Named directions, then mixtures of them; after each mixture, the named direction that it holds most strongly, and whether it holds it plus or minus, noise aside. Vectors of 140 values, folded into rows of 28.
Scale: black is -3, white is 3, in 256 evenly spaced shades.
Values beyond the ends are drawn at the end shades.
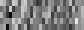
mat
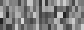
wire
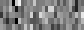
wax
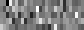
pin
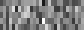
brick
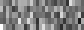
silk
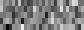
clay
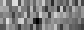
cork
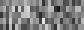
brick, plus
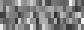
silk, plus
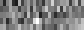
cork, minus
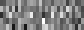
mat, minus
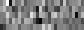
pin, minus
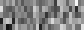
clay, plus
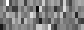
pin, minus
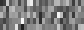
wire, plus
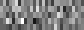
cork, plus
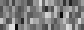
wire, minus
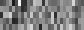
mat, minus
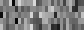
wax, plus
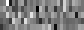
pin, minus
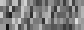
mat, plus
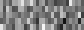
silk, plus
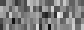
wire, plus
